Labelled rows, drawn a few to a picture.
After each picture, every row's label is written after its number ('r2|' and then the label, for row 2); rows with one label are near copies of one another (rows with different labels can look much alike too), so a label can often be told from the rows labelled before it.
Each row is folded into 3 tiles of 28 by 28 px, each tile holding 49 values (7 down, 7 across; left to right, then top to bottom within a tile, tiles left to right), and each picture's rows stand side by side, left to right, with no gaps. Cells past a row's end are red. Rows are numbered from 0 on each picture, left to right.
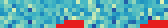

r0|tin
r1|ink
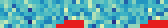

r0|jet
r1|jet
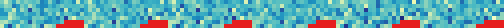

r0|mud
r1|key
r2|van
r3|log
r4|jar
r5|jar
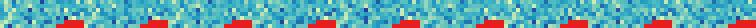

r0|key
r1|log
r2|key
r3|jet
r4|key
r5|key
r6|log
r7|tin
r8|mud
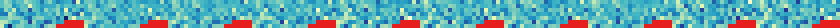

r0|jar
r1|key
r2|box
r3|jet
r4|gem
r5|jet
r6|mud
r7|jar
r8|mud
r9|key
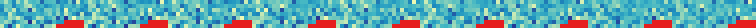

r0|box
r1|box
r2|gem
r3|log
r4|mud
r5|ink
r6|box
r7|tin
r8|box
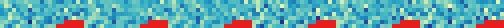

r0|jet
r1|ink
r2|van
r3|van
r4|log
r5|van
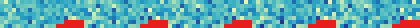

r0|log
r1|van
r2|van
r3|box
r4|van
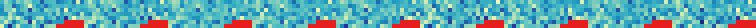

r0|box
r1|mud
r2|key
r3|van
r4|tin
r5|mud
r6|box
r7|mud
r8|jet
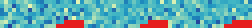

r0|van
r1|mud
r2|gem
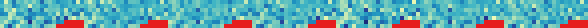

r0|ink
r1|mud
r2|key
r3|tin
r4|ink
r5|tin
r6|mud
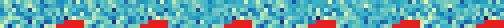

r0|box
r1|jet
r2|tin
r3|tin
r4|jar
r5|log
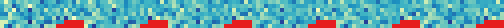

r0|log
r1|jar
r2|jet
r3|jet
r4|gem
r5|ink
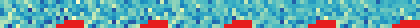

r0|mud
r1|box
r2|ink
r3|key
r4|gem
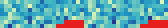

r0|box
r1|ink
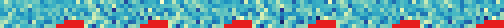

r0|log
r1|mud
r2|gem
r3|ink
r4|jet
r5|jar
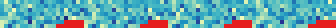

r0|log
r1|gem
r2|van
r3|ink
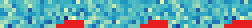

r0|jar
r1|van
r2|box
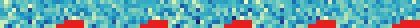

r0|log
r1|gem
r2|tin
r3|log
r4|mud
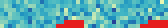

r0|key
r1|mud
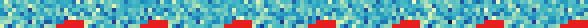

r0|gem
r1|log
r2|gem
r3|ink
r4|mud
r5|jet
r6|jet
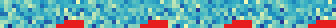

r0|jar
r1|tin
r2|mud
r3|tin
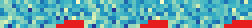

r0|mud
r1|mud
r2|box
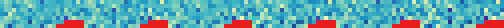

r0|jar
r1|mud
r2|jar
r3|box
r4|mud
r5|box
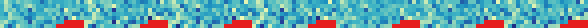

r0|key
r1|log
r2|mud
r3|ink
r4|box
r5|mud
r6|jar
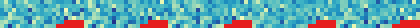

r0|jet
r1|ink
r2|box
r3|log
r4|box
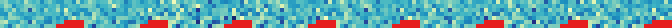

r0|jet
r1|jar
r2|log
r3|van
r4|key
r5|jet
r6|jet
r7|gem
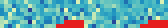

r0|jet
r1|log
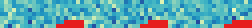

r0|ink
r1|mud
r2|jet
